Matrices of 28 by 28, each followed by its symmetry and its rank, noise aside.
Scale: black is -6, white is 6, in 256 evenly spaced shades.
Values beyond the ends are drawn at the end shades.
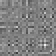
symmetric, rank three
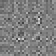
symmetric, rank three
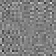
antisymmetric, rank four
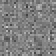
antisymmetric, rank four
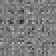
symmetric, rank four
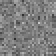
no symmetry, rank five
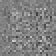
no symmetry, rank five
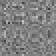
no symmetry, rank five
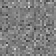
no symmetry, rank five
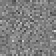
no symmetry, rank five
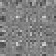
no symmetry, rank three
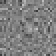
no symmetry, rank four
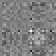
symmetric, rank three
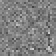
symmetric, rank five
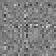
no symmetry, rank four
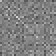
symmetric, rank four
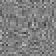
antisymmetric, rank four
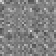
symmetric, rank three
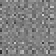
no symmetry, rank three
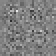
no symmetry, rank five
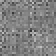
symmetric, rank five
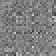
symmetric, rank five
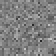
symmetric, rank five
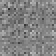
symmetric, rank four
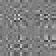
no symmetry, rank three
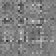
symmetric, rank three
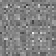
symmetric, rank four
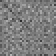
symmetric, rank three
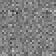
no symmetry, rank four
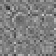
symmetric, rank five
